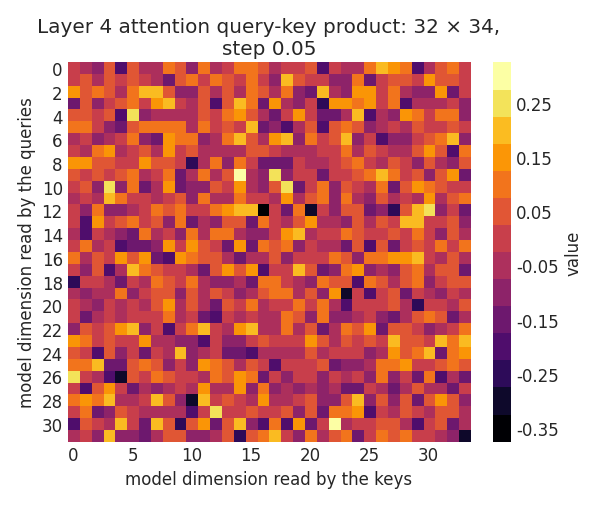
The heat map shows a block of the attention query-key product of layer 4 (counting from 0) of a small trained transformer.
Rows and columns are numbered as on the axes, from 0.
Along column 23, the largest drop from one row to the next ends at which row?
19
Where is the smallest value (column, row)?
16, 12
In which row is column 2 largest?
25
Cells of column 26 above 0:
13
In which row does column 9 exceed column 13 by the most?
24
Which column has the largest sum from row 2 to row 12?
14
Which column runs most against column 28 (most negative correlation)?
8
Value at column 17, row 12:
0
